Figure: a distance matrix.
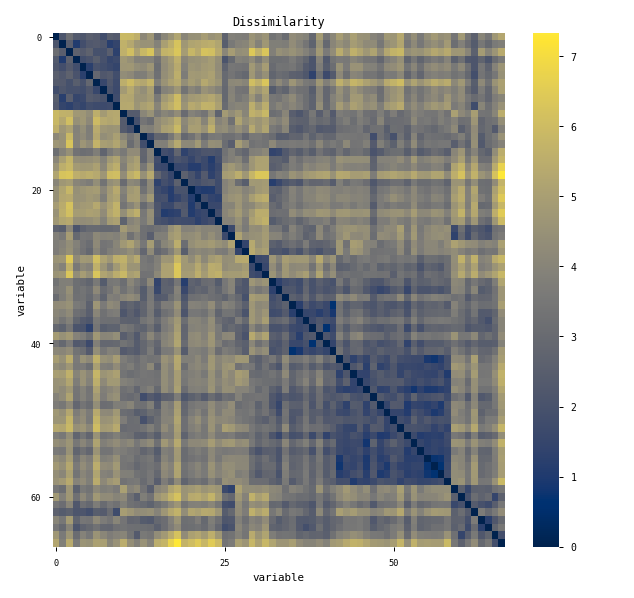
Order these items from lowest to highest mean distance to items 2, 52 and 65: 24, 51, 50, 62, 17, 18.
62, 50, 51, 24, 17, 18
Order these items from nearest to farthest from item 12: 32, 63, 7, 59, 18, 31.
63, 32, 59, 7, 31, 18
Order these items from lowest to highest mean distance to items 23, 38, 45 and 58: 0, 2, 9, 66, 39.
39, 0, 9, 2, 66
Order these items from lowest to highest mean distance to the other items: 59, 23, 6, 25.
25, 59, 23, 6
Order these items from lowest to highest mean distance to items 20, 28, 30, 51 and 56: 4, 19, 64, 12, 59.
19, 64, 12, 4, 59
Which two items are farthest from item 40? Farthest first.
18, 23
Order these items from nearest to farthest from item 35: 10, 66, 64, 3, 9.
10, 64, 3, 9, 66
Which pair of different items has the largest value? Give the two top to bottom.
18, 66
